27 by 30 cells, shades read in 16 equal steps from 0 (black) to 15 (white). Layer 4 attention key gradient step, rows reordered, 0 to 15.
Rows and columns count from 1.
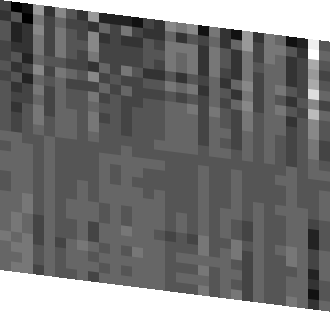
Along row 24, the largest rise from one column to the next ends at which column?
30
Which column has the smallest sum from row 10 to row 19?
2
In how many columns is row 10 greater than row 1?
17
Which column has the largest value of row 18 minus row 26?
29
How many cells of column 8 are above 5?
10
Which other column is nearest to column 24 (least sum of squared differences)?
8
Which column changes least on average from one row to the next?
25
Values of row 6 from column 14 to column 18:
3 3 5 3 5
